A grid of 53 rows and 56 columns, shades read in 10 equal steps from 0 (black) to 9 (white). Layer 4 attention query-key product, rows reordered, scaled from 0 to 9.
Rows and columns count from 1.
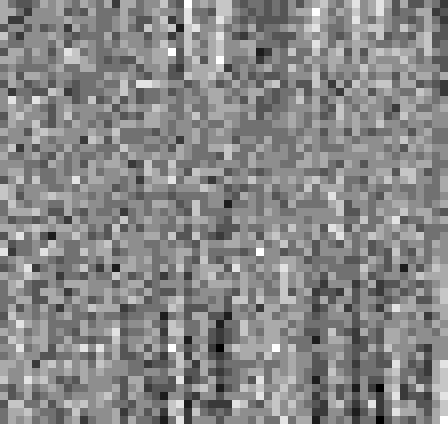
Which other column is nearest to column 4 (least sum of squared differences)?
55
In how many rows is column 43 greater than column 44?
29
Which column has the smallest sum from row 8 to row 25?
33
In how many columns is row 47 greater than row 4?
20
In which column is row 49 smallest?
48
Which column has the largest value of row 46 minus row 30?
7
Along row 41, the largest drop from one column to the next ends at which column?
28
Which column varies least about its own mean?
38
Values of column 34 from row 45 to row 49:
7 4 4 4 5
